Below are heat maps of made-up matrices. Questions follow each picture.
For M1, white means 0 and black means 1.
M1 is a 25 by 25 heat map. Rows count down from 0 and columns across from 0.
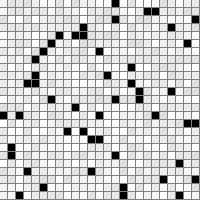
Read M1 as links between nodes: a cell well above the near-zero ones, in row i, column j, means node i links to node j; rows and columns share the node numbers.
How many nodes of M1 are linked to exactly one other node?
6
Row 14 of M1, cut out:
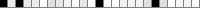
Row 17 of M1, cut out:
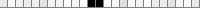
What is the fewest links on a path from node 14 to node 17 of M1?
2
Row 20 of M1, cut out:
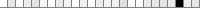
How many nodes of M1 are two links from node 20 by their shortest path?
1
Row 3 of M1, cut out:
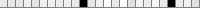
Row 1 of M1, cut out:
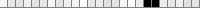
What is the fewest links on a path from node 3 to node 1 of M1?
7
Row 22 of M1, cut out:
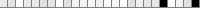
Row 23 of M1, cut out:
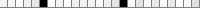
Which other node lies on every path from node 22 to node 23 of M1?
node 24
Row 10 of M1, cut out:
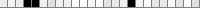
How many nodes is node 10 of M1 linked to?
3
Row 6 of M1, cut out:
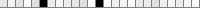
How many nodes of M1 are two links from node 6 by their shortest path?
3
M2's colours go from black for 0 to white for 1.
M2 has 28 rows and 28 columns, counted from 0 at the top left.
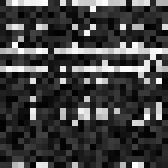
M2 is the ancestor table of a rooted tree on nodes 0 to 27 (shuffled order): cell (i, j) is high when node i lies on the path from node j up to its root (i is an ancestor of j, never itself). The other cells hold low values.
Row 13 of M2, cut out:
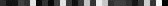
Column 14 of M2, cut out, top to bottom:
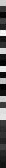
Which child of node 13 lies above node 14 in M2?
16
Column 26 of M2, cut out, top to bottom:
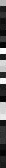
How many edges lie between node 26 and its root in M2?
8
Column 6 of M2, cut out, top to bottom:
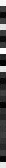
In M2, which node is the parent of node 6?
27
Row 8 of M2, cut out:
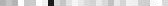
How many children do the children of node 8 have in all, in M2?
3
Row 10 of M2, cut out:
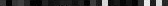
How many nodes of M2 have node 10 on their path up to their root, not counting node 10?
3
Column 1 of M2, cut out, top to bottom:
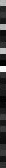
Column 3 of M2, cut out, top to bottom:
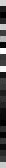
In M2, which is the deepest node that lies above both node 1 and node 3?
4
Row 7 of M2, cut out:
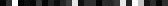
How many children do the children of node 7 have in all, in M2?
2
